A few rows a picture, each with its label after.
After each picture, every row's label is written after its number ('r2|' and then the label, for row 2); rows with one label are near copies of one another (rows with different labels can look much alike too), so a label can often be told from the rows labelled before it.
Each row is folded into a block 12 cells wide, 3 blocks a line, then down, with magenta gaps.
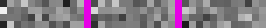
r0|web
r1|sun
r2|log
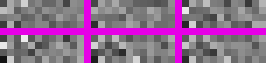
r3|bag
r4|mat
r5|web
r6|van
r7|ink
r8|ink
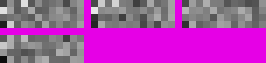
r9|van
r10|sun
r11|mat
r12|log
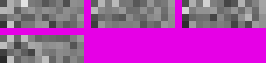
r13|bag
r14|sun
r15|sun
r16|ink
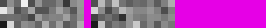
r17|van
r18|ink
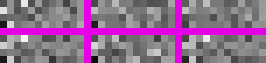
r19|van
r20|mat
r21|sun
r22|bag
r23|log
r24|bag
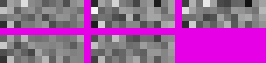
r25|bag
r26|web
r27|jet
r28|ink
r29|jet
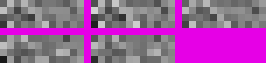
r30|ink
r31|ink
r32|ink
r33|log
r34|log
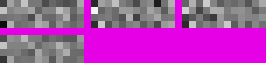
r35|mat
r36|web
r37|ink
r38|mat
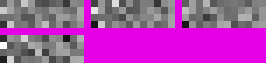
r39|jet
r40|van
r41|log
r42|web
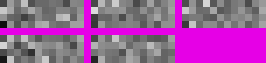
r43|log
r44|sun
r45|van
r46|ink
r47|mat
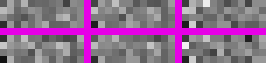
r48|log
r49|mat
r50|bag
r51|mat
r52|mat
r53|web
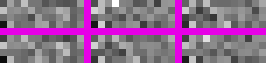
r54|mat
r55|bag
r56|ink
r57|mat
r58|ink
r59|bag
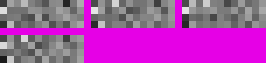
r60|web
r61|van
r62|sun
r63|van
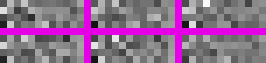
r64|ink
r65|log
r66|bag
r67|jet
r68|van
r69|ink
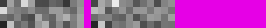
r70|jet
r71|bag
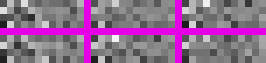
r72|ink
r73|bag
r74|bag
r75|ink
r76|bag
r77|sun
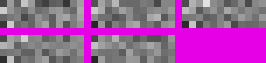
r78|jet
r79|log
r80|bag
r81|bag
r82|mat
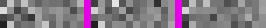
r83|ink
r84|van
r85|sun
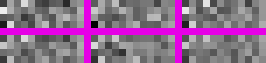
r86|jet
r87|log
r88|van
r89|jet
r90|ink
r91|sun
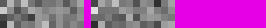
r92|ink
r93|web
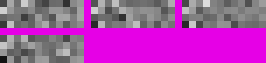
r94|jet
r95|ink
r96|bag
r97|log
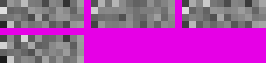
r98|web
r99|sun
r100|web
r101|van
